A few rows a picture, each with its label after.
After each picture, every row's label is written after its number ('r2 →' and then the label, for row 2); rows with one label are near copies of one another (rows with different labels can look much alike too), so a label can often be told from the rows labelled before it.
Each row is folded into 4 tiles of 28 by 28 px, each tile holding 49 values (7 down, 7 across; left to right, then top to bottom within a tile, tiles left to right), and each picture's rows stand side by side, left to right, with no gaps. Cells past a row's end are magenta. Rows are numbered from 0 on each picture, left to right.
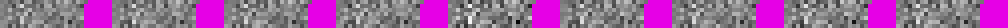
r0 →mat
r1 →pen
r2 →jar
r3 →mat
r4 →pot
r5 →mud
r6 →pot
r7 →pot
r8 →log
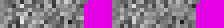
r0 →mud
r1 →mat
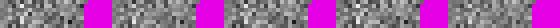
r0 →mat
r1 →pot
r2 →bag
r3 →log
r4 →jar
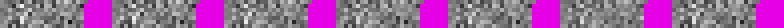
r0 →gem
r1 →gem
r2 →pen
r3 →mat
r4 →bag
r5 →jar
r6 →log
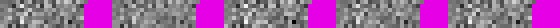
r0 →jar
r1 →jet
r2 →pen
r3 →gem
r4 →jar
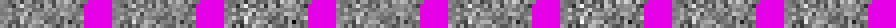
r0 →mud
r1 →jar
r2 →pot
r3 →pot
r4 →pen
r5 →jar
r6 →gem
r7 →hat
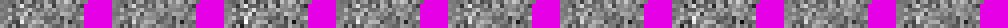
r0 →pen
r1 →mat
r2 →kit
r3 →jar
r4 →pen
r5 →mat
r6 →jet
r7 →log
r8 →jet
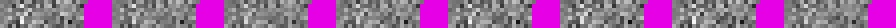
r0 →pot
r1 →jar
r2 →pot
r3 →mat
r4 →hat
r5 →pot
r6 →mat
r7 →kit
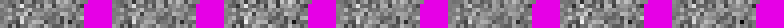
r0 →pot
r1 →mud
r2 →mud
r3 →kit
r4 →hat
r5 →pot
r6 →mat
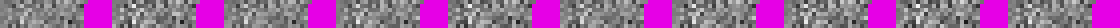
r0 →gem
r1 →pen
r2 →jar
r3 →jar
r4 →log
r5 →log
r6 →jar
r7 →jar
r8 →gem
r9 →log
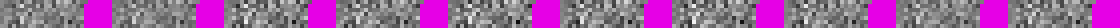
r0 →mud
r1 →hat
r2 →jar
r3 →jet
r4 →pot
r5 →mud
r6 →pen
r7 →mud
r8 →pen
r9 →kit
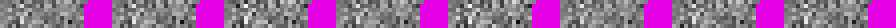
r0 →pot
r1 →hat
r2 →gem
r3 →hat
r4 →hat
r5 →mat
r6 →jet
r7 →pot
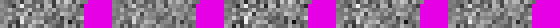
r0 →mud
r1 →gem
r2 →jet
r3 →pen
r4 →jar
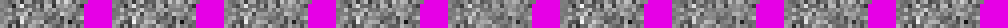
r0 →mud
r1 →mat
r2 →mud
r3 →kit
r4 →pen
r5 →bag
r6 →pot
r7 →jet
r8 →pen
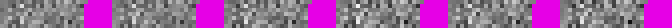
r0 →hat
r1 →pot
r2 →bag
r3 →hat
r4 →hat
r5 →kit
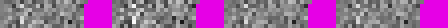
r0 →gem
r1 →log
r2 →hat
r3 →pen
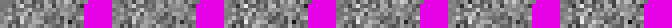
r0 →hat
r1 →mat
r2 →mat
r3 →jar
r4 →jet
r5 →kit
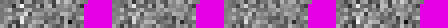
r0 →pot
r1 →jet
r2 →kit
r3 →mud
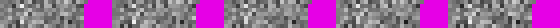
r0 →pen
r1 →jar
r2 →log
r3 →mat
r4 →bag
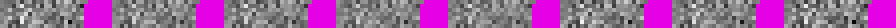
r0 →hat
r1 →mud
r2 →log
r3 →mud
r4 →log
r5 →jet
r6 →pen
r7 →kit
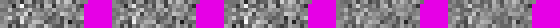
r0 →bag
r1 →gem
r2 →pot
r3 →mat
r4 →hat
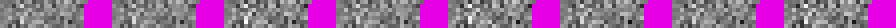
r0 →pen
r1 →kit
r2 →gem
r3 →kit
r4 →gem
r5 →pot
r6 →gem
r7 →pen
